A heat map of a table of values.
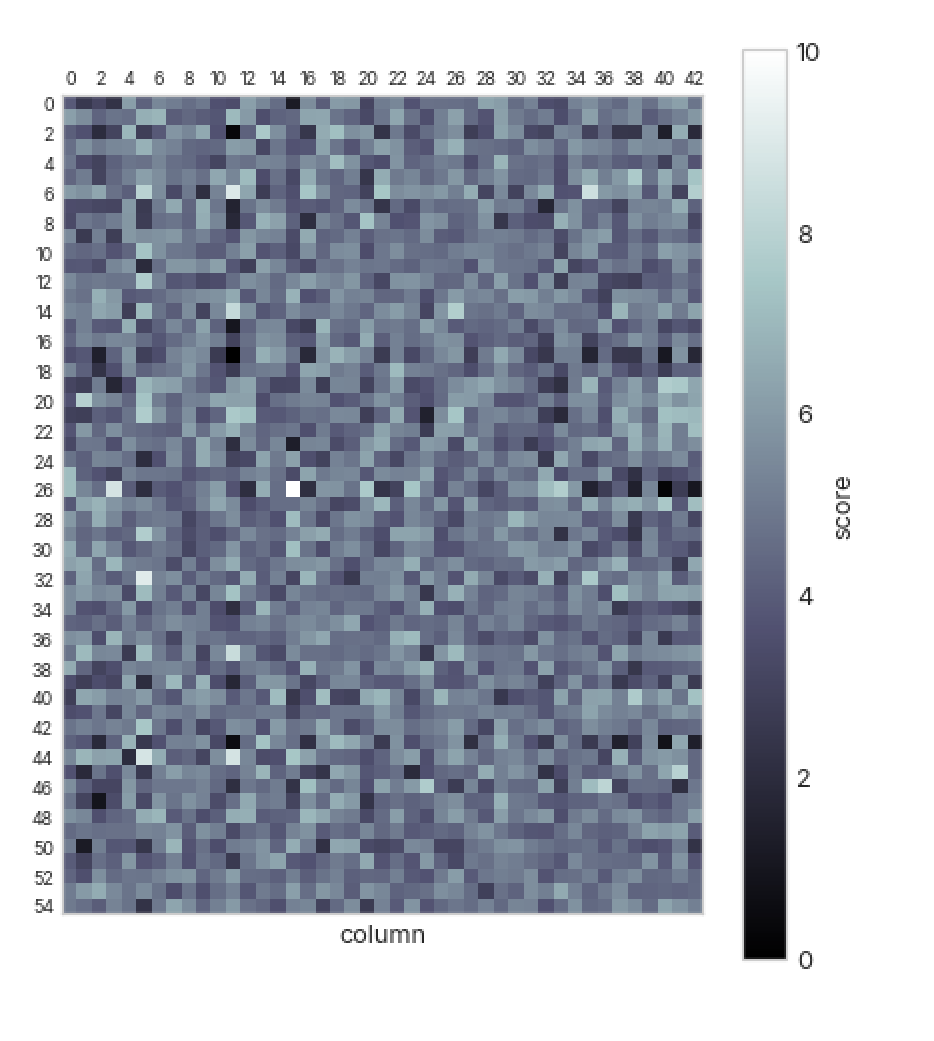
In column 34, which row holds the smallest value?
11
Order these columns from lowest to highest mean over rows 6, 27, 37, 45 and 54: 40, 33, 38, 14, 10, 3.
14, 33, 3, 10, 38, 40
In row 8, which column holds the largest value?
20
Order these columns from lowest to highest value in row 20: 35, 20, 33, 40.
33, 20, 35, 40
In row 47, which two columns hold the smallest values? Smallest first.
2, 20
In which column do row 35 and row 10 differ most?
5
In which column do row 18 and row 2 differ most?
16
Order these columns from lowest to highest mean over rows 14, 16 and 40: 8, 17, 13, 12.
13, 12, 8, 17
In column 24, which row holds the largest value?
46
